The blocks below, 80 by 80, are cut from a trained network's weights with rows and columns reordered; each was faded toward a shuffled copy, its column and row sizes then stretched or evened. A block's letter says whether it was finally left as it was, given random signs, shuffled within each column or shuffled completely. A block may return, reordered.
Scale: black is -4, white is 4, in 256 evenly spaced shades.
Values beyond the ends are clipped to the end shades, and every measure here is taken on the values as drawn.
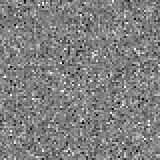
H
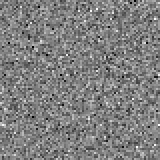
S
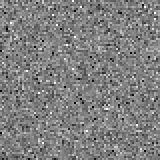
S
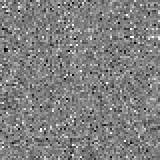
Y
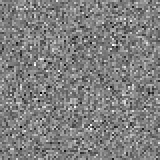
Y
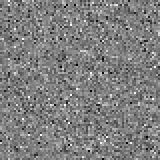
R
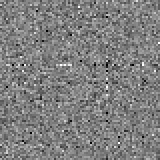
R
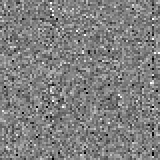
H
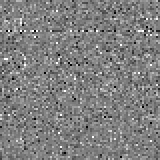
R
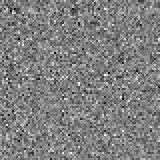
Y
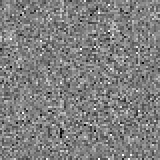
Y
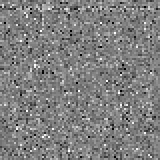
R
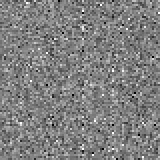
R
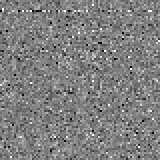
R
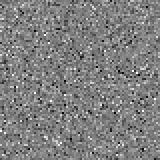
S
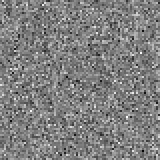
H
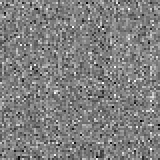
Y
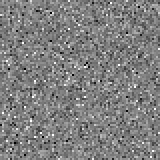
S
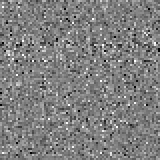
R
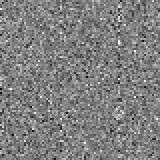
H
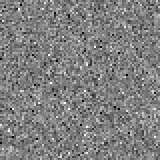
S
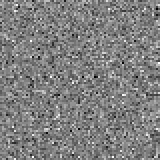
Y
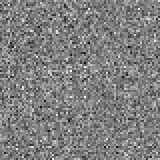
Y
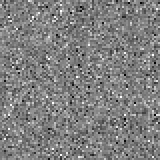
H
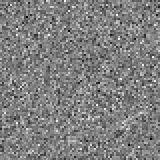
S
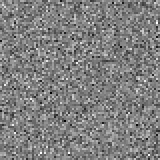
H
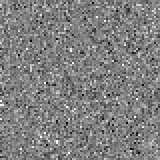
H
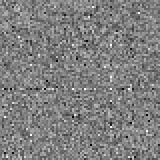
R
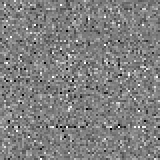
Y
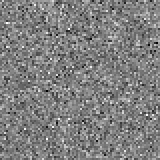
S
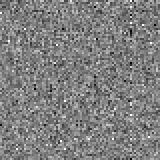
R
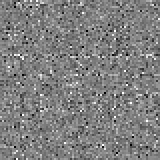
Y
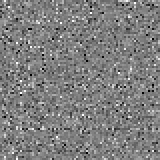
R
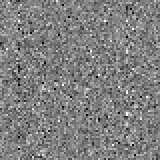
H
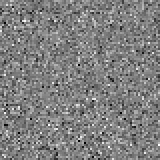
R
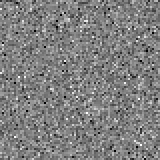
S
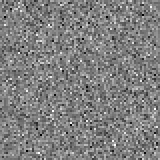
H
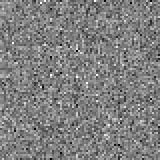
H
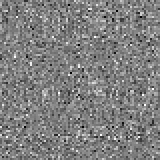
Y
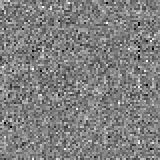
Y
